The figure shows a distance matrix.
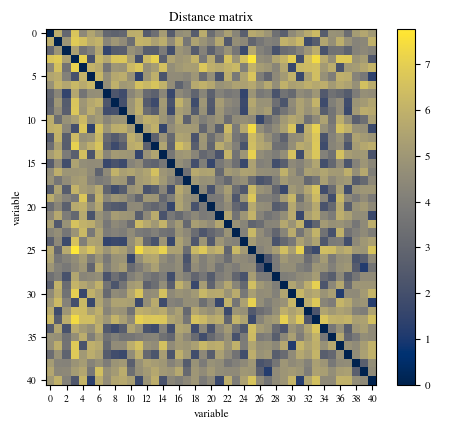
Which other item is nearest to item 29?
18
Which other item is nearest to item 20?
15
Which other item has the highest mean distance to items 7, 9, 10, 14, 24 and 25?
3
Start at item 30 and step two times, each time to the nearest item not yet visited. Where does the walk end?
4
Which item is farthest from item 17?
13
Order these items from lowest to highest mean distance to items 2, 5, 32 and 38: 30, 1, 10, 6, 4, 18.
10, 1, 18, 30, 4, 6
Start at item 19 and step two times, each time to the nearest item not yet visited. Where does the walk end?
23
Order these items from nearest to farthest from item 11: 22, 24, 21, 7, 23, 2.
21, 23, 2, 7, 24, 22
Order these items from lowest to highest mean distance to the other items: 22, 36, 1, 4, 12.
12, 22, 1, 36, 4
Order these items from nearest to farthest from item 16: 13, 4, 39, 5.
5, 4, 39, 13
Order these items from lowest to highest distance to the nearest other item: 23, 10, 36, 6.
36, 10, 23, 6
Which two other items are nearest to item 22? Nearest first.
32, 1
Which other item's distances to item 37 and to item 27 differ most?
39
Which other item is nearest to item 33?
25
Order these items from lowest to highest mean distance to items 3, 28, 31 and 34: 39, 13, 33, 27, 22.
27, 13, 39, 22, 33
